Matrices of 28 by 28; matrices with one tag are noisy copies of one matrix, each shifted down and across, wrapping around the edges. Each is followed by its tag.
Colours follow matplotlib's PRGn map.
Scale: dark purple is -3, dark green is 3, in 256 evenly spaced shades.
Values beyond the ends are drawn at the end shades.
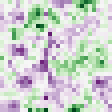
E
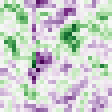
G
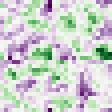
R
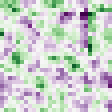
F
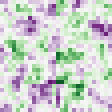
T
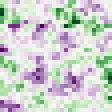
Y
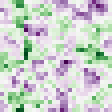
Y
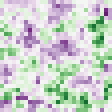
Y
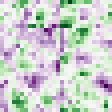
T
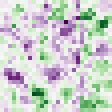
T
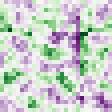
F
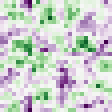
R
